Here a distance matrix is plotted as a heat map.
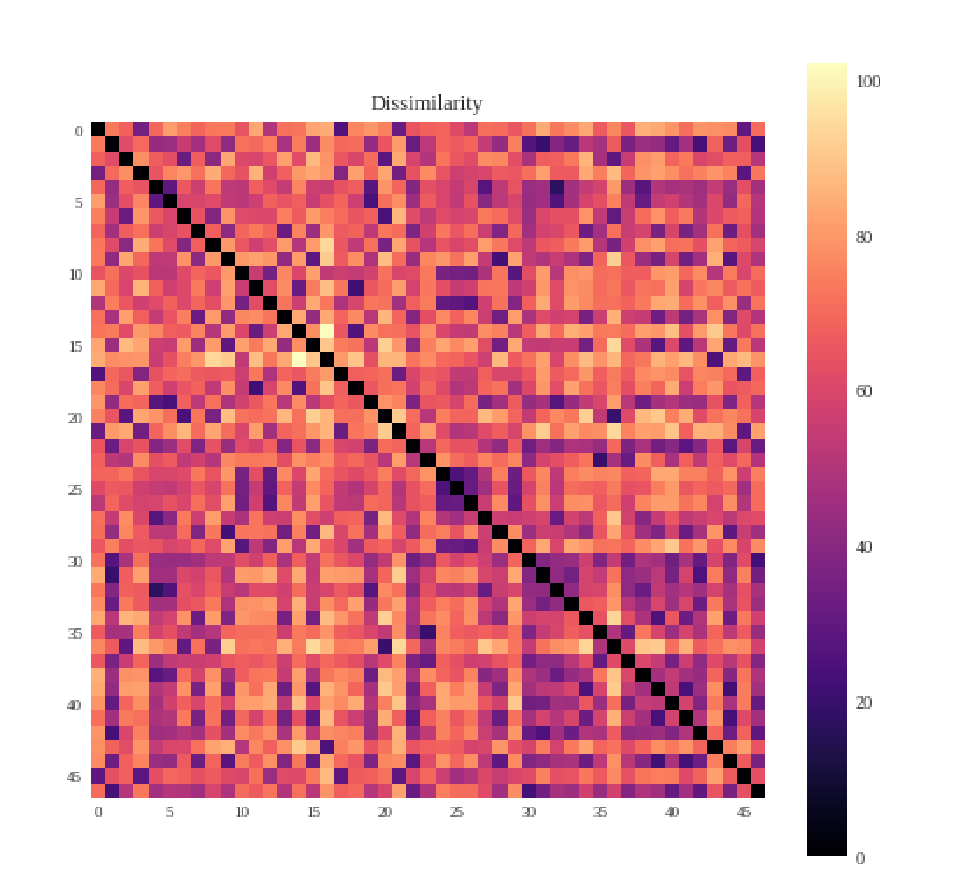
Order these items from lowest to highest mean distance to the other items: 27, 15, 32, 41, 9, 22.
22, 32, 41, 27, 9, 15
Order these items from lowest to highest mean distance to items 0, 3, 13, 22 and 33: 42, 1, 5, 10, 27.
1, 42, 27, 5, 10
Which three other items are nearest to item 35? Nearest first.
23, 37, 30
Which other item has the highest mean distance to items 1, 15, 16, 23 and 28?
14
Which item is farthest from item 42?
21
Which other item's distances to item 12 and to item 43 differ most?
16
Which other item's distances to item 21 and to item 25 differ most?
24
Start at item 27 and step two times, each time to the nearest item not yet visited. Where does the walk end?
32
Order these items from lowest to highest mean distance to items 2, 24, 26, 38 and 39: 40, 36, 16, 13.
13, 40, 36, 16
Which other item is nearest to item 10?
29
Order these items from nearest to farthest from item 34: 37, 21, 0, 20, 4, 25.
4, 37, 25, 21, 0, 20
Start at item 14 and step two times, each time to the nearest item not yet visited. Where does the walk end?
11
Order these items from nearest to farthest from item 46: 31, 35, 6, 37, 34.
31, 37, 35, 6, 34
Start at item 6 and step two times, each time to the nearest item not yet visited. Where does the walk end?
36
